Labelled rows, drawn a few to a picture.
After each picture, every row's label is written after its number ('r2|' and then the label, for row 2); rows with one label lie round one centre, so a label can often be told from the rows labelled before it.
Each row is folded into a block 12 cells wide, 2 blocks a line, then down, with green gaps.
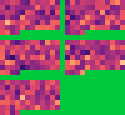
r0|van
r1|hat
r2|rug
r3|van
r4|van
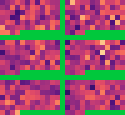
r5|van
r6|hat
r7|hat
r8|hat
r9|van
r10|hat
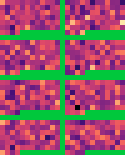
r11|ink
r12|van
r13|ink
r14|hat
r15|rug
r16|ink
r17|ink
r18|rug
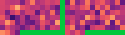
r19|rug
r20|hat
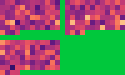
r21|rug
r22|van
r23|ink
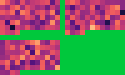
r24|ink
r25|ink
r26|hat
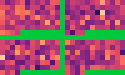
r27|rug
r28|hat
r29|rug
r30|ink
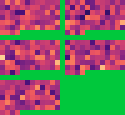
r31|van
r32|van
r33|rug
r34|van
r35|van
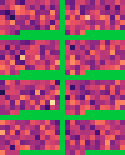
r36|rug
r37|van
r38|van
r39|van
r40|hat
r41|van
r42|ink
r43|hat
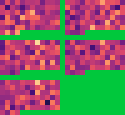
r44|van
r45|hat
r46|hat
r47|hat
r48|hat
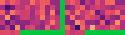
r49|ink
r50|ink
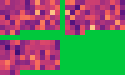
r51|hat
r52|ink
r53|van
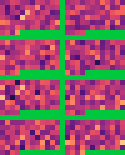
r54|van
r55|hat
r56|ink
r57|rug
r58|rug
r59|van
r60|hat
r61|van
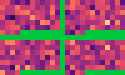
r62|rug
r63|hat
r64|ink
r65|hat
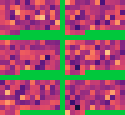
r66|rug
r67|ink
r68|ink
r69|ink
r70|van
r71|ink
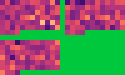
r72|hat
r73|rug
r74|rug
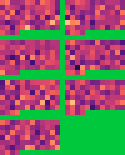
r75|ink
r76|van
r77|rug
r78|ink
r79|hat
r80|van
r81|ink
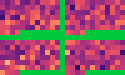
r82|van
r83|van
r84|van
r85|ink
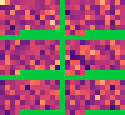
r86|ink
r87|hat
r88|van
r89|rug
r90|hat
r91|hat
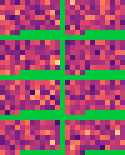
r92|rug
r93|hat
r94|van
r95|hat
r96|hat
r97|hat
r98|ink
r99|rug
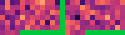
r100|hat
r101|rug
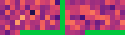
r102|hat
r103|rug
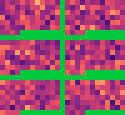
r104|hat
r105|ink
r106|rug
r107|van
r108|ink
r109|hat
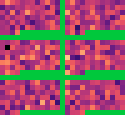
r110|ink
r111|ink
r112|van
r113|rug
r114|hat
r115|ink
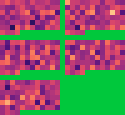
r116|ink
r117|ink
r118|van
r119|ink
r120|van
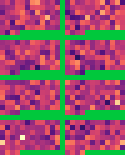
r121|hat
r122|hat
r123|rug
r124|rug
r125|rug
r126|ink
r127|van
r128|van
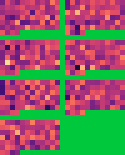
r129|hat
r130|ink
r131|van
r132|ink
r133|hat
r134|van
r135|rug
